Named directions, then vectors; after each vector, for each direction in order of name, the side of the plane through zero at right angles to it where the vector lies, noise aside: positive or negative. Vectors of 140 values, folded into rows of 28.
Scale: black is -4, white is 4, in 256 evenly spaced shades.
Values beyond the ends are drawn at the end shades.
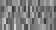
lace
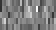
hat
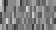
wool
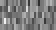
positive, positive, positive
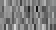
negative, positive, negative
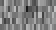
negative, negative, negative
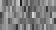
negative, positive, positive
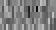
negative, positive, negative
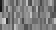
positive, positive, negative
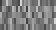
positive, negative, negative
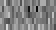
negative, positive, negative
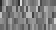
positive, negative, negative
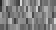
positive, negative, negative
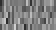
positive, positive, negative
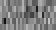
negative, negative, negative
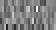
positive, negative, positive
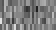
negative, positive, negative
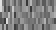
negative, negative, positive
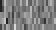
positive, positive, negative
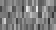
positive, positive, positive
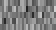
negative, negative, negative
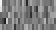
negative, negative, positive
